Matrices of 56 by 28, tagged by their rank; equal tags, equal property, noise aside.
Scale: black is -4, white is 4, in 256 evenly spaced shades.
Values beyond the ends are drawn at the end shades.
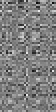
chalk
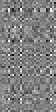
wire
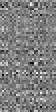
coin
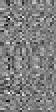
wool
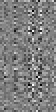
chalk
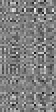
chalk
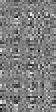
coin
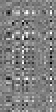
wire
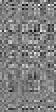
wire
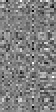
coin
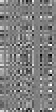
wire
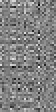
coin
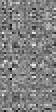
coin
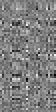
chalk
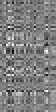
wire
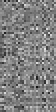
wool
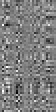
chalk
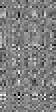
chalk
